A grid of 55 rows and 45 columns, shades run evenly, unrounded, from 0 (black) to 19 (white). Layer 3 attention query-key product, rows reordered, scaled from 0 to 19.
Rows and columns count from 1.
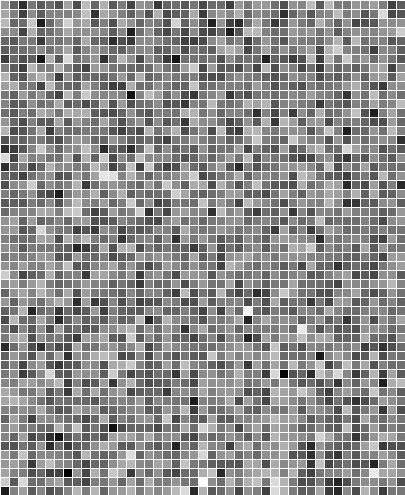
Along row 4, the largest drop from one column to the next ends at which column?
15
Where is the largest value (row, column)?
54, 23
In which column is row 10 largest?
22
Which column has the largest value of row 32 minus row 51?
33
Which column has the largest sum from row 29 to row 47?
31
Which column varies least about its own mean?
18
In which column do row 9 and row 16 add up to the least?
7
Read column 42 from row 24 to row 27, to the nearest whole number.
9 8 8 6
